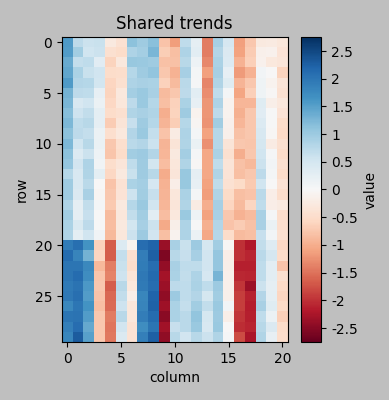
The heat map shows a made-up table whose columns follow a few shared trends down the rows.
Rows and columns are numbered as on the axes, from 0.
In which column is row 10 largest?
0
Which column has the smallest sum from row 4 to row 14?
13
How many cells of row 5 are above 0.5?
8
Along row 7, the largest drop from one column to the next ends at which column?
9
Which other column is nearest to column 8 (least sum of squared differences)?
1
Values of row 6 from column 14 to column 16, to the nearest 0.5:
1 0 -1
